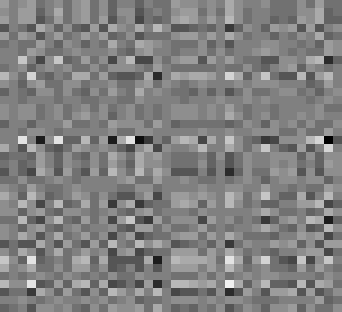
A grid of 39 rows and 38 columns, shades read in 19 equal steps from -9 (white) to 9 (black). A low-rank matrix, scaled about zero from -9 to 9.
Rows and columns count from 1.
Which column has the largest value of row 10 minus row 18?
15
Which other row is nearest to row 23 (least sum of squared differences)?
9
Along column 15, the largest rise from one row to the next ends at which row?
19
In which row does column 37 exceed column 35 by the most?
18
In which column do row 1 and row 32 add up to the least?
26
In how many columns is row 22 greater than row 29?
19
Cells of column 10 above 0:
15
